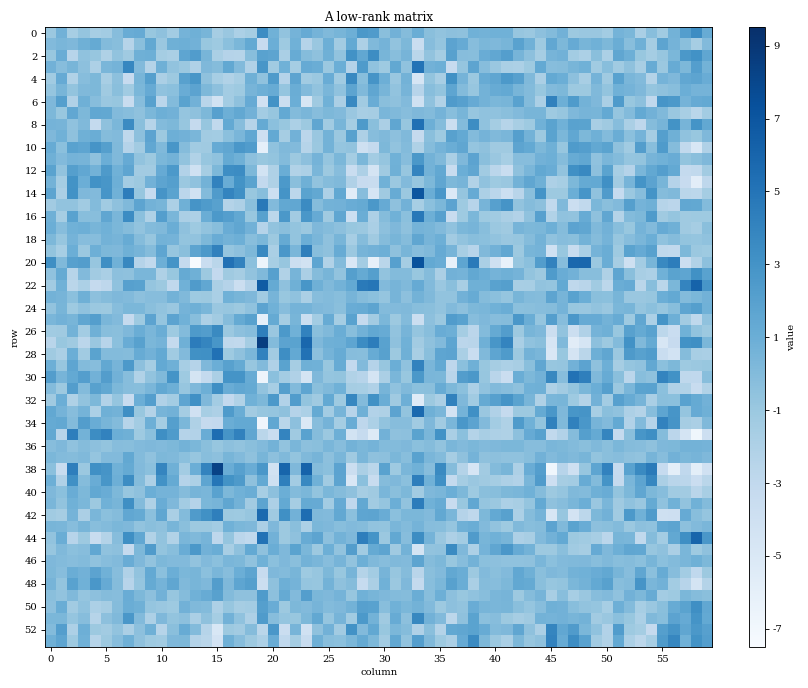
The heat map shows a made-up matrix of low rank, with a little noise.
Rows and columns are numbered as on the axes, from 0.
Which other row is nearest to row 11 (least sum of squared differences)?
37
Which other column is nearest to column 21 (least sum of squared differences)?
54
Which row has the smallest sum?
20
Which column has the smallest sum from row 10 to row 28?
27
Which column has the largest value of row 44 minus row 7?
58
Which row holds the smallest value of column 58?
35
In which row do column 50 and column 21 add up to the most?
38
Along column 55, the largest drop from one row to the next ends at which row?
26
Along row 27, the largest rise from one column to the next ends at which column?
19
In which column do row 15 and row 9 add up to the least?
33
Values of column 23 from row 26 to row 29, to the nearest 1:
4 6 5 1
